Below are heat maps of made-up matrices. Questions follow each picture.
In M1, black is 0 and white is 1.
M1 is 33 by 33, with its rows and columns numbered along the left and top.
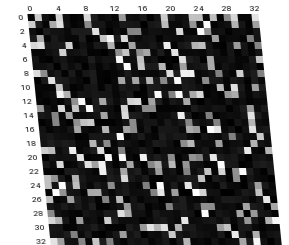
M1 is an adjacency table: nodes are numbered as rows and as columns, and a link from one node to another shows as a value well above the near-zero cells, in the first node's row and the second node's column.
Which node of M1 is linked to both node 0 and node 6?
node 32
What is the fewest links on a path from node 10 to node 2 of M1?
4
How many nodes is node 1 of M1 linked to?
9
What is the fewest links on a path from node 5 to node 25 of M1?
2
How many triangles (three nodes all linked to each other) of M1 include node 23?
7
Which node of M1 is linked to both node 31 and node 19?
node 29
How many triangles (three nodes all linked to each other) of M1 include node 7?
6
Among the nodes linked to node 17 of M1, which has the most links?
node 11
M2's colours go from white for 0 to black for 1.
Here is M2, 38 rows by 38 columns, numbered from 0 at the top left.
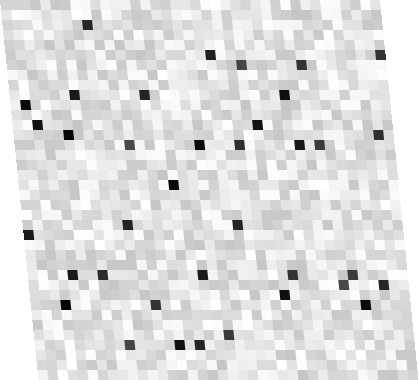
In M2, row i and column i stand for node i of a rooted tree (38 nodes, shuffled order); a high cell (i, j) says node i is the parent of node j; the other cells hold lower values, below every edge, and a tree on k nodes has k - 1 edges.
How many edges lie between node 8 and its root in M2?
5
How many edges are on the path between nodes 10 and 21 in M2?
2
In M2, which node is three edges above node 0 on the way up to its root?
9
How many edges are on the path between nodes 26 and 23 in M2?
4
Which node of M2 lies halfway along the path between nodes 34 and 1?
22
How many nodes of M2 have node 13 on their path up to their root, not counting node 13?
4
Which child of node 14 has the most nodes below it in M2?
30
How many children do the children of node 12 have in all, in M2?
1
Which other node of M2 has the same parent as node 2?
24
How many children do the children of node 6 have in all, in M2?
2
